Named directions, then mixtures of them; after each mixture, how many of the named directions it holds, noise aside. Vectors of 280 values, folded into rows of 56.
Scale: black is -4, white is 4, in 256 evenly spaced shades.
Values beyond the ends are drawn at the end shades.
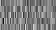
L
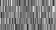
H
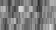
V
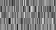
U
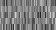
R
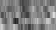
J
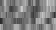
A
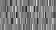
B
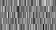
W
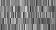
three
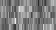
three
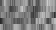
one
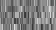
three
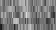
one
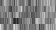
two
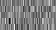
two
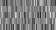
one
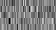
one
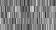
four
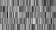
two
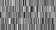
one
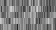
two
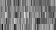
four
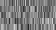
two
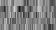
two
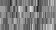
two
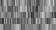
two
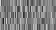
one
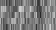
two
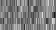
four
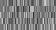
three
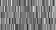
one
